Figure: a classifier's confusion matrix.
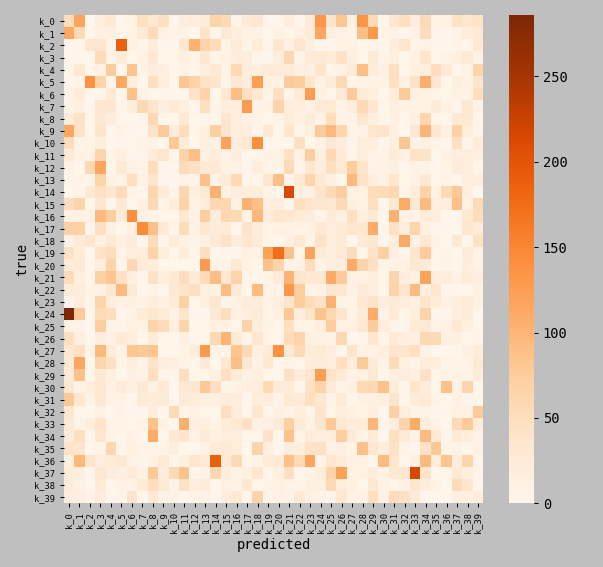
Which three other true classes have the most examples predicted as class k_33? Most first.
k_37, k_22, k_17
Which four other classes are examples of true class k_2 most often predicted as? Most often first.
k_5, k_12, k_13, k_14
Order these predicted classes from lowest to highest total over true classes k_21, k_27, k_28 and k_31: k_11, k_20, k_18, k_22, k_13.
k_18, k_11, k_22, k_20, k_13
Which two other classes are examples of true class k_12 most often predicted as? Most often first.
k_3, k_27
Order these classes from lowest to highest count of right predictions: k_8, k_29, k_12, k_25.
k_29, k_12, k_8, k_25
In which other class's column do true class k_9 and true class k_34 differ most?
k_0
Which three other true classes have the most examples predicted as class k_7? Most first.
k_17, k_27, k_0
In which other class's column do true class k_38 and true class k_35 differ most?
k_28
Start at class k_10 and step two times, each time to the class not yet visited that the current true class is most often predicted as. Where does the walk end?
k_32
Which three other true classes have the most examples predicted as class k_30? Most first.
k_36, k_19, k_14
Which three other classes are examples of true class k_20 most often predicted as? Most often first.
k_13, k_27, k_19
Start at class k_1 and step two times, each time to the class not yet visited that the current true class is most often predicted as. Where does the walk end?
k_24
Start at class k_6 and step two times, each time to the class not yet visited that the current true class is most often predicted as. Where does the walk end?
k_25
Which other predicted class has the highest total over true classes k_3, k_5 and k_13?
k_34
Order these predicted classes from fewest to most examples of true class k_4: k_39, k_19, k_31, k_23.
k_23, k_19, k_31, k_39
